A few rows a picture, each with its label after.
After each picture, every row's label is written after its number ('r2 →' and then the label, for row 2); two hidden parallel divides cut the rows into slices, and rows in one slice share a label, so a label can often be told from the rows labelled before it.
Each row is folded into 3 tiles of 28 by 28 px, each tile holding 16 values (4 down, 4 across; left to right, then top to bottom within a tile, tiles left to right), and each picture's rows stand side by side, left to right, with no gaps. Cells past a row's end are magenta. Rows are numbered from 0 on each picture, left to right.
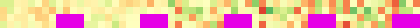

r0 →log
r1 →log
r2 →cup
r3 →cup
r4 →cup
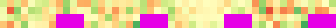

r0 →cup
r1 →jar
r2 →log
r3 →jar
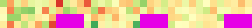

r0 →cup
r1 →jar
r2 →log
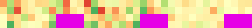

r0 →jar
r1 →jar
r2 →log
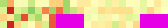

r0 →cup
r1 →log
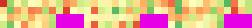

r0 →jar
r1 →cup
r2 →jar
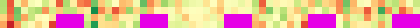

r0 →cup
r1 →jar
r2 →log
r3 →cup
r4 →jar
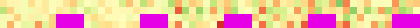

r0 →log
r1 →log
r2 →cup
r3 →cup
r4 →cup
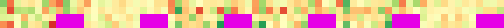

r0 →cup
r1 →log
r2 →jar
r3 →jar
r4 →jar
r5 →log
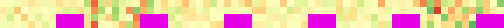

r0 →log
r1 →cup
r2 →log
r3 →log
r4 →log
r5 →jar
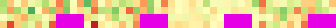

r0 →cup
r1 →cup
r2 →log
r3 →cup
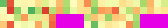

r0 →cup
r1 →jar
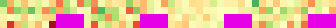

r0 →cup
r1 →cup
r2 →log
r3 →cup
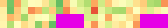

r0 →jar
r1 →cup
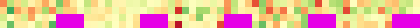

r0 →jar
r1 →log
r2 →cup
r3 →jar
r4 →cup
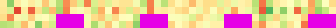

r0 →jar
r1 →jar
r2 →log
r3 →cup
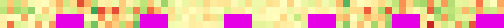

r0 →cup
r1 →jar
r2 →log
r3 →log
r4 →jar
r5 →cup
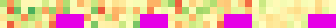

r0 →cup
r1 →jar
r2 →cup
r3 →log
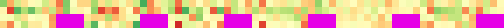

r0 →cup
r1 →jar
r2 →cup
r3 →cup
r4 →log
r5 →cup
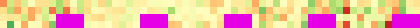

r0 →jar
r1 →log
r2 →log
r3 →jar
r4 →cup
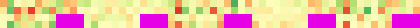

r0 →jar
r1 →log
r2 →cup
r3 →log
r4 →cup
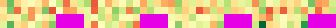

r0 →jar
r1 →cup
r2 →jar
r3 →jar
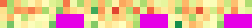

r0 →jar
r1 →jar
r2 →jar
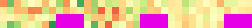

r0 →jar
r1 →jar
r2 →log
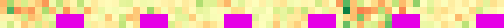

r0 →jar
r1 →log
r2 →log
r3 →log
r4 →jar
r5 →log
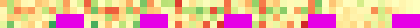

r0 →jar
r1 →jar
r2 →cup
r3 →cup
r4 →log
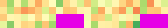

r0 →jar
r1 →jar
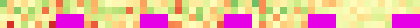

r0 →cup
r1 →cup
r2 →cup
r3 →cup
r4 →log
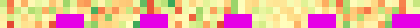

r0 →cup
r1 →jar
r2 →cup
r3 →log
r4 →jar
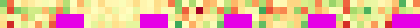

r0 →cup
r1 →log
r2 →jar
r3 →jar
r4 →cup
